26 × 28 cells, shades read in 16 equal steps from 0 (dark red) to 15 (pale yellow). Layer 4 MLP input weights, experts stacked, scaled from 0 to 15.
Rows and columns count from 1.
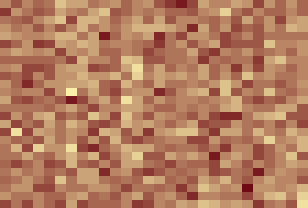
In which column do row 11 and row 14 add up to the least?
3
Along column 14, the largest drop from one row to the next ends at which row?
17
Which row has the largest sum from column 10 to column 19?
10
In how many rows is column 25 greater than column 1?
15
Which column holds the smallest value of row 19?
9
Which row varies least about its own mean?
14
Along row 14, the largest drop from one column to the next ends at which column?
28
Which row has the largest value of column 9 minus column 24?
22
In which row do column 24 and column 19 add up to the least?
8
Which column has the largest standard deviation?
7
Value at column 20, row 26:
11
